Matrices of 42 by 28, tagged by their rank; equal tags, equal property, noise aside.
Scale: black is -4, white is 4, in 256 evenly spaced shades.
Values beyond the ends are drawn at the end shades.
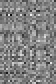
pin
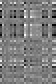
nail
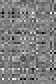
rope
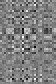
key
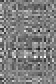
rope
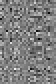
pin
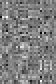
pin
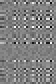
nail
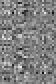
pin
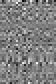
pin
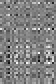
key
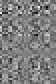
rope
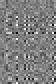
key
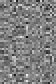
pin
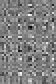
pin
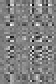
key
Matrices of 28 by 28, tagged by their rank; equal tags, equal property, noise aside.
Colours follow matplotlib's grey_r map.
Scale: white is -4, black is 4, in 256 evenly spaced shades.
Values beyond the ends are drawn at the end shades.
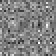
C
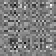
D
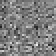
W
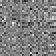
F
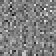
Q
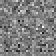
Q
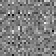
C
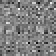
D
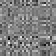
D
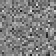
Q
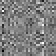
D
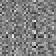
D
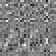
D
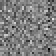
W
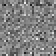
W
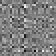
D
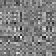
D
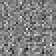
W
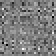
D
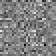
C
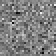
Q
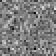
W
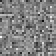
Q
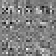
D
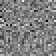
W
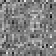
F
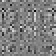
C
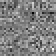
F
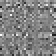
F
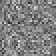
W
